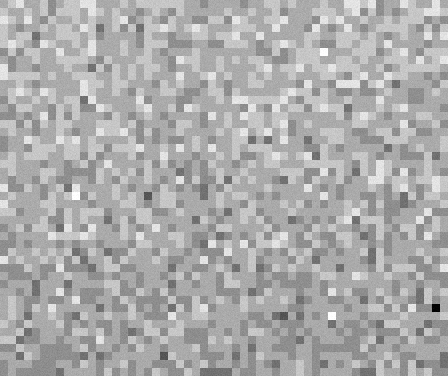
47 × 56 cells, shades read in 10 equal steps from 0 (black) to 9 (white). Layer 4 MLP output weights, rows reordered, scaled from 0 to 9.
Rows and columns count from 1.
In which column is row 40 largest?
42
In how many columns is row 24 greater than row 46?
26
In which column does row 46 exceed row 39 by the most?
55
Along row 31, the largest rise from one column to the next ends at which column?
27
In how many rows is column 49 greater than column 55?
18
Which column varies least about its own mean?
24
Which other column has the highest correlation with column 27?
15
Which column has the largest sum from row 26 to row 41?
48
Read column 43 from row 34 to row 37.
4 6 6 6
